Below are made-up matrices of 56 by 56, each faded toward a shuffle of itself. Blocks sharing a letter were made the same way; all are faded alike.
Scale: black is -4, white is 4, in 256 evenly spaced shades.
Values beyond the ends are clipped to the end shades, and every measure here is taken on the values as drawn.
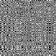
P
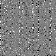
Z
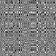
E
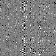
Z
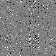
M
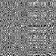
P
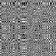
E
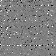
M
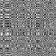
E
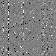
Z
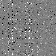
M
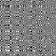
E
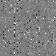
M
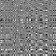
E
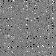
M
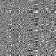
P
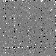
M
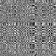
E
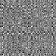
P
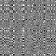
E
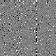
Z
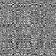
P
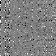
Z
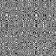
P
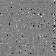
M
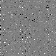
M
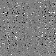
M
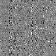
Z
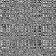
P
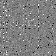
M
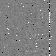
Z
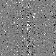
M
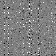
Z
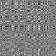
E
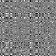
E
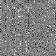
Z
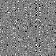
Z
